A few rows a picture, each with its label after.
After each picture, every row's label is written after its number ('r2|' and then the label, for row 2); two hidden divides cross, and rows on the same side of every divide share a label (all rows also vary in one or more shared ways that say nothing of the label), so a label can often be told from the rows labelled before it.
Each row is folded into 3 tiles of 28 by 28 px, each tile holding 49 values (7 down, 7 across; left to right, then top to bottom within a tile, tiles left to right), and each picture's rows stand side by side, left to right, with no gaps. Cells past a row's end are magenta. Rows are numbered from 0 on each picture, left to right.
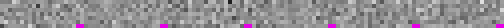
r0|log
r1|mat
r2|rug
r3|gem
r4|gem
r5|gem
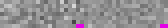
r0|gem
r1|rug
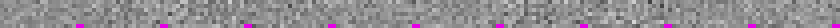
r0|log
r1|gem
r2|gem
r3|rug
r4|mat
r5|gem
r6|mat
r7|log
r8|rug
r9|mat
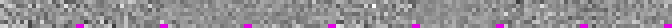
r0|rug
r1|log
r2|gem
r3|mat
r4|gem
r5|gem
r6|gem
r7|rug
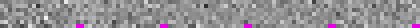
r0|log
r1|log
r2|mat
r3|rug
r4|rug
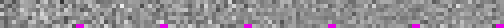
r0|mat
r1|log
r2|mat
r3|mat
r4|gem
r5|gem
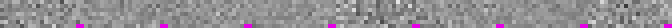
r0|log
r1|mat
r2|mat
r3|log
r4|gem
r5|mat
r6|mat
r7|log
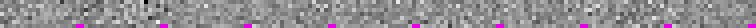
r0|rug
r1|log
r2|gem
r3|gem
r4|mat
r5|gem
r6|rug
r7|rug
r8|gem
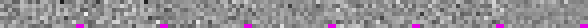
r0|rug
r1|gem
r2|mat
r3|rug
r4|rug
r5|rug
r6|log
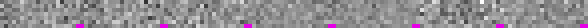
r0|gem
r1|gem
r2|gem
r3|mat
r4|rug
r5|gem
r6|gem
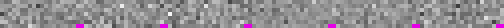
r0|mat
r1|log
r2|mat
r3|mat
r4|mat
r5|log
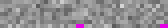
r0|gem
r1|rug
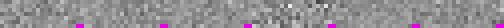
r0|gem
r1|gem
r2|mat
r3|rug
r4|gem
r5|gem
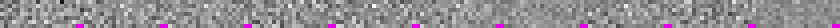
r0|rug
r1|log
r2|gem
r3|mat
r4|rug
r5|mat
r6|mat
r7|log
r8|gem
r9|log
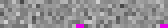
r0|log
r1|log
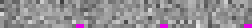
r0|rug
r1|mat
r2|gem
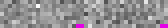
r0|gem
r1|log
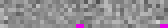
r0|gem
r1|log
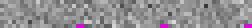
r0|log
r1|gem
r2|rug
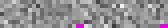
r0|rug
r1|rug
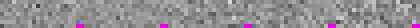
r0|log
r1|log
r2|log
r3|log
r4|mat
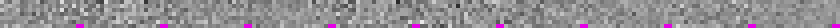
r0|gem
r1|rug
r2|rug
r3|gem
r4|rug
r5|rug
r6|log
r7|log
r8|rug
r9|gem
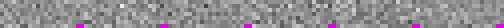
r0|gem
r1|mat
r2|log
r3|gem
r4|mat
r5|mat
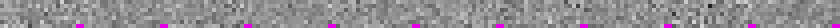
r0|log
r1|rug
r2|rug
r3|rug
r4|mat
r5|log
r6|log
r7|log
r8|log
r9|gem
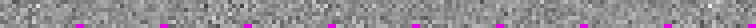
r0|rug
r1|rug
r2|log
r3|gem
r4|rug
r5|rug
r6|rug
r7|gem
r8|log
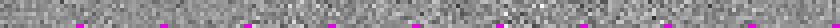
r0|rug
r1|rug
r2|mat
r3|gem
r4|log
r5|rug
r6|gem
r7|mat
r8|gem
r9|gem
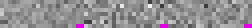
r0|mat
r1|mat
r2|gem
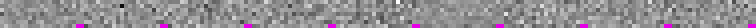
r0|rug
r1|mat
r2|gem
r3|rug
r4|mat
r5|mat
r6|log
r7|gem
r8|log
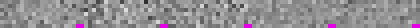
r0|mat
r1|mat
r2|log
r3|mat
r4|rug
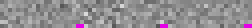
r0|rug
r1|rug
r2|rug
